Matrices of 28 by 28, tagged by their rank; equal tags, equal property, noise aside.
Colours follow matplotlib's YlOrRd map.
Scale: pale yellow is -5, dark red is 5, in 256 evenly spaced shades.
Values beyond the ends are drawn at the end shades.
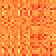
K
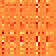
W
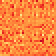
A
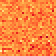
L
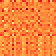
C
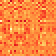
C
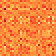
C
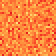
L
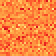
L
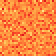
L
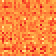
A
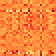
C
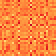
C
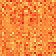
A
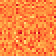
K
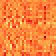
K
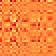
W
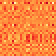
W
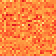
A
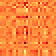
W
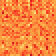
A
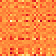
W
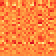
C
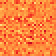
K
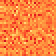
A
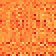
K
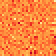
A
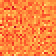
A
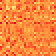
K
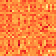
A
